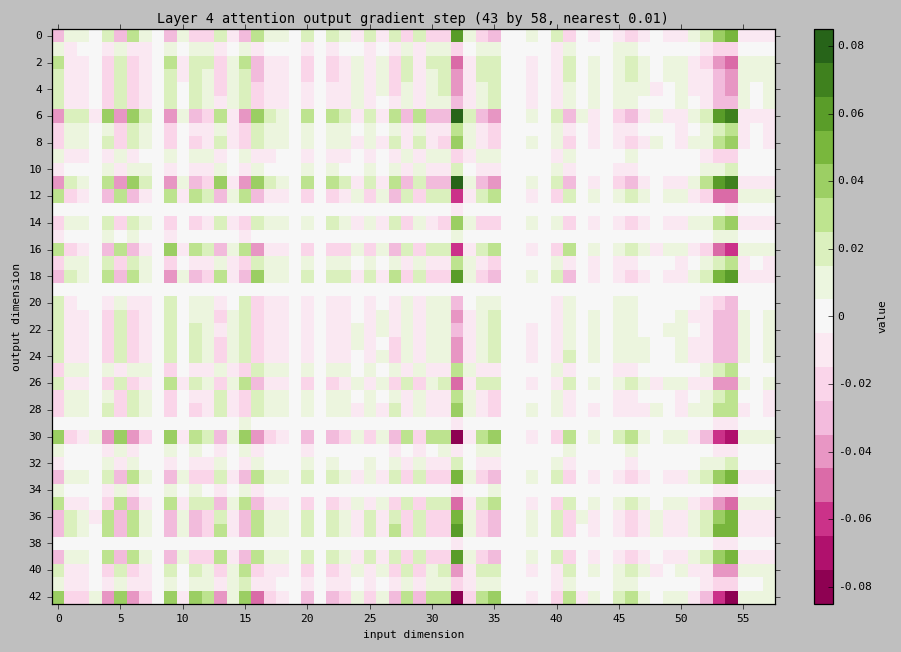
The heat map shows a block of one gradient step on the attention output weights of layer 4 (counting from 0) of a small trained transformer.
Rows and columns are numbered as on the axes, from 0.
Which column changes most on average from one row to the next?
32
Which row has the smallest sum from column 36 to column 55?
42
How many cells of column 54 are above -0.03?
27
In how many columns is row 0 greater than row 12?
24
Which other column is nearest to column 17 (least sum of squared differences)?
23
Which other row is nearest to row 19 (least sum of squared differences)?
13
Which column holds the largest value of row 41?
15
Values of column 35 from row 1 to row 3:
0.01 0.02 0.02
